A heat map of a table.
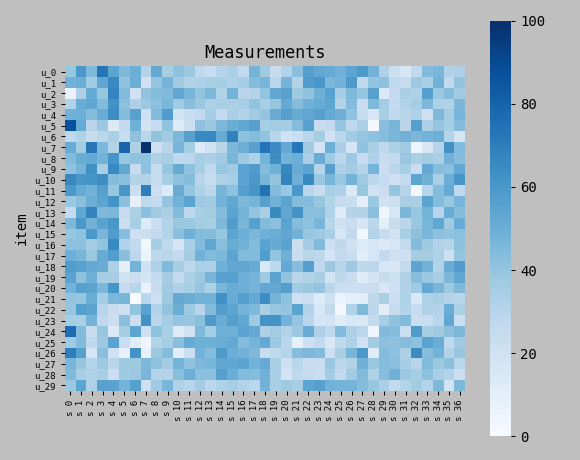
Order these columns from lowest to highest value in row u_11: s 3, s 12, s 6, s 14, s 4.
s 6, s 12, s 4, s 14, s 3
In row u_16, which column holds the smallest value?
s 7
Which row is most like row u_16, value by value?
u_17
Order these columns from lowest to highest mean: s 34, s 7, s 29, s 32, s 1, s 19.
s 29, s 7, s 32, s 34, s 19, s 1
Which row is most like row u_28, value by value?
u_27
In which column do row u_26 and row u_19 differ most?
s 27
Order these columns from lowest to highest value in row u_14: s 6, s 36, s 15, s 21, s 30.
s 30, s 6, s 21, s 36, s 15
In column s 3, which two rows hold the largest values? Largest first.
u_0, u_10
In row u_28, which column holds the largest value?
s 14
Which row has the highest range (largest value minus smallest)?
u_7
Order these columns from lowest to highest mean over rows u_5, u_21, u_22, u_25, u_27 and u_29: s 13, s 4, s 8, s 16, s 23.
s 23, s 8, s 4, s 13, s 16
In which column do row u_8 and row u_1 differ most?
s 19
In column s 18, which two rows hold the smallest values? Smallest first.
u_18, u_26
